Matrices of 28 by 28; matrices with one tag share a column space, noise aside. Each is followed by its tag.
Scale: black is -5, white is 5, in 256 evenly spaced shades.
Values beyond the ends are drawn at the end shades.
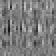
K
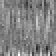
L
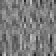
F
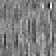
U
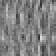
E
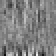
L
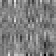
F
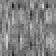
U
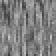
E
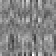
F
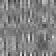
F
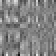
F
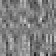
F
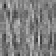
U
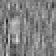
U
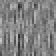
U
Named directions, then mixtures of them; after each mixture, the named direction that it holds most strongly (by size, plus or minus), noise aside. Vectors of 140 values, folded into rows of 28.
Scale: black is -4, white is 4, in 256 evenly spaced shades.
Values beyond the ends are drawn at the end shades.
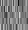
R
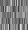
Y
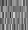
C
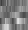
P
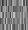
C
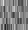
R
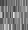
C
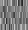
C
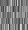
Y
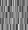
R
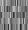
Y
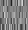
C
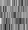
C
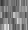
P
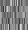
Y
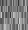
C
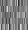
Y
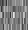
C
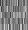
Y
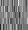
R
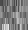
P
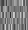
C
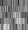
P
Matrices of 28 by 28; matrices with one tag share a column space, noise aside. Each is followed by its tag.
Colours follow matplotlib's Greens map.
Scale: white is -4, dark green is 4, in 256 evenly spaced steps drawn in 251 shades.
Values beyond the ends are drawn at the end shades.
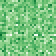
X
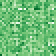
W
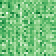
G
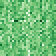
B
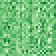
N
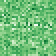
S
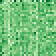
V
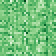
V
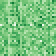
S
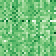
B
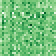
G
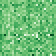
X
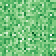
X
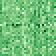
S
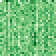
V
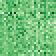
G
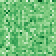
V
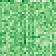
V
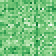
S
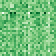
G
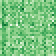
S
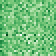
X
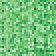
N
